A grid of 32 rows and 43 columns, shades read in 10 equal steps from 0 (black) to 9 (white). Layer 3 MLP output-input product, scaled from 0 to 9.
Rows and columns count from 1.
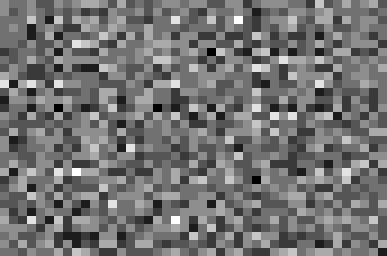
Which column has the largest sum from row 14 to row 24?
12
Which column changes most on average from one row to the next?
7
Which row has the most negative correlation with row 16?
23
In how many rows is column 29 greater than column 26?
11
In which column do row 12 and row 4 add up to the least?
4
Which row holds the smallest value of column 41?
15
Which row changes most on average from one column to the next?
14
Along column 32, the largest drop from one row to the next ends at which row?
9
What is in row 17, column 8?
2
